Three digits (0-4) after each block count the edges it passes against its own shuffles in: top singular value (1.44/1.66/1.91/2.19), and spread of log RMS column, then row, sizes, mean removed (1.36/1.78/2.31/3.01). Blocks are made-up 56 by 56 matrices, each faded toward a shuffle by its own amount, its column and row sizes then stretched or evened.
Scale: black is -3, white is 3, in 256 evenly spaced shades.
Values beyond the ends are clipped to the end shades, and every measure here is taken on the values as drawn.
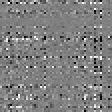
3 3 4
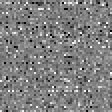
1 0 3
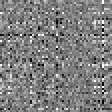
4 3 3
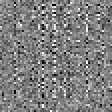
4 3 1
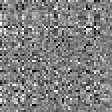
4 3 3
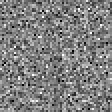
0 0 0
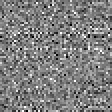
3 0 2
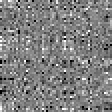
4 3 2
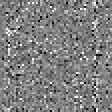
1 3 0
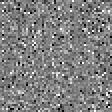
0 2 1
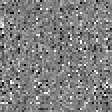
1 3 2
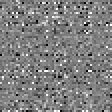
1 2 4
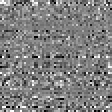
3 1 4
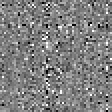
1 3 1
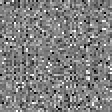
3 0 0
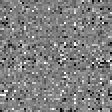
0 2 3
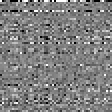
4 0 4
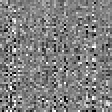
3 4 2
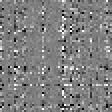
1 4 3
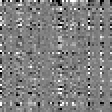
4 4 3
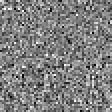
2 0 1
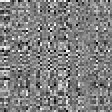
4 4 2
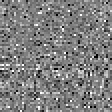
3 0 2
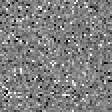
1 1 1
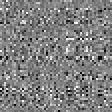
4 2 3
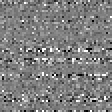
1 0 4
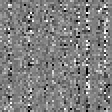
0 4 1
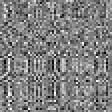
4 3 2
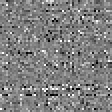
2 1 3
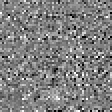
2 1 3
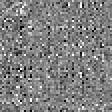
2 3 2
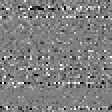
1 0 4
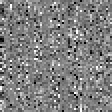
1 4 0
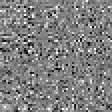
3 2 2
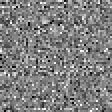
2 0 2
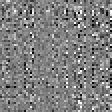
3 4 2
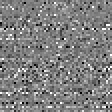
3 0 3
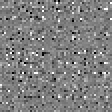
1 2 3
